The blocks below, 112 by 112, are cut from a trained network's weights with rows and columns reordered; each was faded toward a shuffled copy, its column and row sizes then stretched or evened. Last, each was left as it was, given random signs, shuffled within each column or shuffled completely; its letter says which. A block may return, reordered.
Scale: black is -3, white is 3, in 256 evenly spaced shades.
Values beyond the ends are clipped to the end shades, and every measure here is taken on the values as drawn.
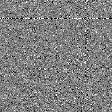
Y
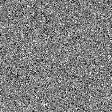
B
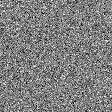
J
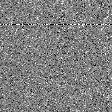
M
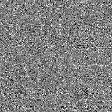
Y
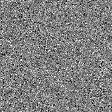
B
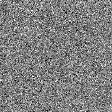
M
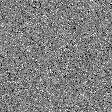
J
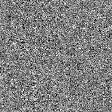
M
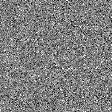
M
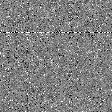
Y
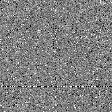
Y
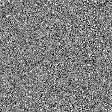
M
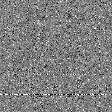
M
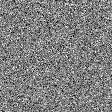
J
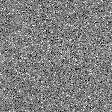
J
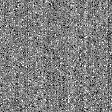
Y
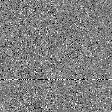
M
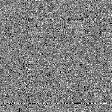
Y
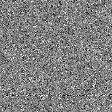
M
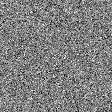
J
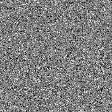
M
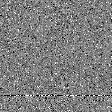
M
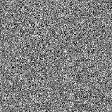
Y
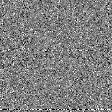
Y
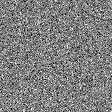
J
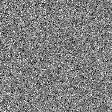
B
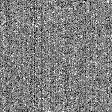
B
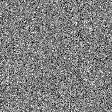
B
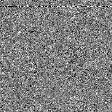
M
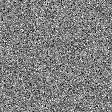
J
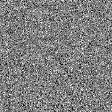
M
